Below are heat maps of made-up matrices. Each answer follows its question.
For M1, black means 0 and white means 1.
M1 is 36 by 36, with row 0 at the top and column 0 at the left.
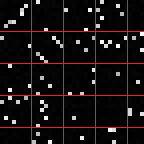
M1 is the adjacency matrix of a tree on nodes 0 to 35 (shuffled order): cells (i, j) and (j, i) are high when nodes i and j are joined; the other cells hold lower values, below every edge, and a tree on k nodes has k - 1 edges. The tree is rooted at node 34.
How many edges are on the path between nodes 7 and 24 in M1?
5
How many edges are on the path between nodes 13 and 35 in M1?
8
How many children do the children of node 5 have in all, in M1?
1
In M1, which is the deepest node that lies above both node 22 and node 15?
11
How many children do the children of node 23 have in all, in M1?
4
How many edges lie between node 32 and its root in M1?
8
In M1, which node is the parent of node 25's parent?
9
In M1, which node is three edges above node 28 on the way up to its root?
10
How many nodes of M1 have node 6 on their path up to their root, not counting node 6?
7
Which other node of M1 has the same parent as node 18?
1
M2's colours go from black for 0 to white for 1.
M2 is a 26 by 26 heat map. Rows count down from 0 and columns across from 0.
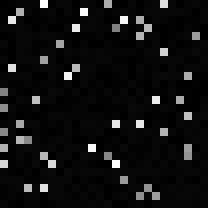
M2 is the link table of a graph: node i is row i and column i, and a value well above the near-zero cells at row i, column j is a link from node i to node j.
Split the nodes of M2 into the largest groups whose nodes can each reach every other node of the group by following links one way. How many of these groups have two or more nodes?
2
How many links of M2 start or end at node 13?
3
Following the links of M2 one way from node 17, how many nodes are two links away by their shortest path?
5
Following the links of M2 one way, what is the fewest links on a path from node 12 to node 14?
3
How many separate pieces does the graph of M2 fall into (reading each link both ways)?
3
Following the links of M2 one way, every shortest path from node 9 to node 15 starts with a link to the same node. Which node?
node 8
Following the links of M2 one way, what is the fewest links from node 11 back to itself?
6
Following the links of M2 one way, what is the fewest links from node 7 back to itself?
2
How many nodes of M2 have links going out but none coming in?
2
